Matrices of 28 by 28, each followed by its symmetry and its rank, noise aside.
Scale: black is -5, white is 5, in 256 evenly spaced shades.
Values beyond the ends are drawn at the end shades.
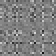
antisymmetric, rank two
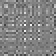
symmetric, rank three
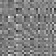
antisymmetric, rank two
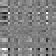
no symmetry, rank one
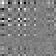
symmetric, rank one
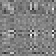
no symmetry, rank two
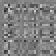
no symmetry, rank two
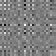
symmetric, rank one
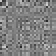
symmetric, rank three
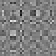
antisymmetric, rank two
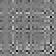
symmetric, rank two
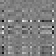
no symmetry, rank one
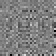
no symmetry, rank three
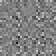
no symmetry, rank three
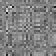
symmetric, rank three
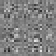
no symmetry, rank three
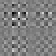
symmetric, rank one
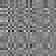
no symmetry, rank two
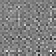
symmetric, rank three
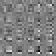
no symmetry, rank two
